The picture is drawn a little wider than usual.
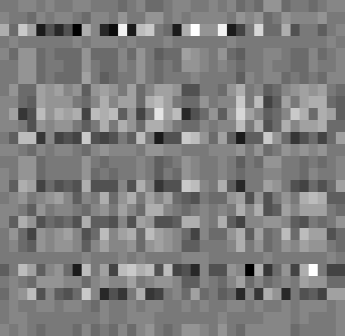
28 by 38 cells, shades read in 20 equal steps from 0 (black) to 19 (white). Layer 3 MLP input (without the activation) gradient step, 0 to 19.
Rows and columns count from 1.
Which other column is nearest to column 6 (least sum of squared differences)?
2
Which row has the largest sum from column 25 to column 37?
10
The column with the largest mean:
17
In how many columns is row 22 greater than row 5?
18
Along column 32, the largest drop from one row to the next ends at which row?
25
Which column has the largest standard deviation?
27
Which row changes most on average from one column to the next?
3
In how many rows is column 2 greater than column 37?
12
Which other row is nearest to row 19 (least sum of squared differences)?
16
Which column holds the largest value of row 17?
35
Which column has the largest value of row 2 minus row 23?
28
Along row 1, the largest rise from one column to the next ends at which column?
30
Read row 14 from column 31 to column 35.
11 9 9 8 9
